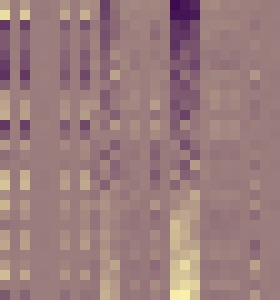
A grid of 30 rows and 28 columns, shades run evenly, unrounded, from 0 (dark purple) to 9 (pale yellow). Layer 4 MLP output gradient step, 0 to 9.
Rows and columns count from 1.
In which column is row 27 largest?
19
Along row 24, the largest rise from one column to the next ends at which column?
18
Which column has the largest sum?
1
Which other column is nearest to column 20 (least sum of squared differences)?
11
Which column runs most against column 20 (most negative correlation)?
15
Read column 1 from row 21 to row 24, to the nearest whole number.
7 5 4 6
